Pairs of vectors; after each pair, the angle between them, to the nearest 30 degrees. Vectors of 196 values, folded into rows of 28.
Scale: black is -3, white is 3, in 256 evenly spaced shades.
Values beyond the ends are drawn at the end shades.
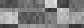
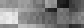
60 degrees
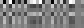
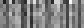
60 degrees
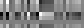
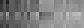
120 degrees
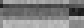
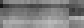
30 degrees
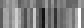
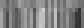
150 degrees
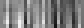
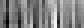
150 degrees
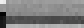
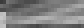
150 degrees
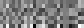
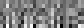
30 degrees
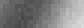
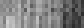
150 degrees
